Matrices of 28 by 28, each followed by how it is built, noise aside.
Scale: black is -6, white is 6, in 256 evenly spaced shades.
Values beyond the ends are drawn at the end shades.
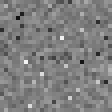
sparse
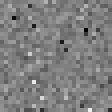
sparse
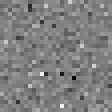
sparse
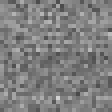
blocks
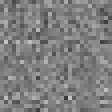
low rank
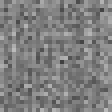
blocks
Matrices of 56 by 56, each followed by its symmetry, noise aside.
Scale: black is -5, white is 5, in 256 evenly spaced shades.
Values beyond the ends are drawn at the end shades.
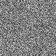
same after a half turn.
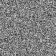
same after a half turn.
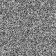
antisymmetric.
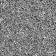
symmetric across the other diagonal.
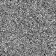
symmetric across the other diagonal.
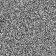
antisymmetric.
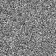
symmetric.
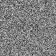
same after a half turn.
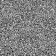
mirrored left to right.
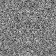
mirrored left to right.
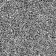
symmetric.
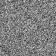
symmetric across the other diagonal.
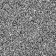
symmetric.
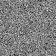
same after a half turn.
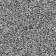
same after a half turn.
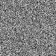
same after a half turn.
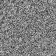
symmetric.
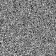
symmetric across the other diagonal.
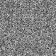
mirrored left to right.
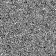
symmetric across the other diagonal.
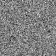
antisymmetric.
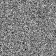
symmetric across the other diagonal.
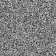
antisymmetric.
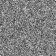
same after a half turn.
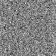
mirrored top to bottom.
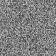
same after a half turn.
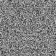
mirrored left to right.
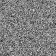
no symmetry.
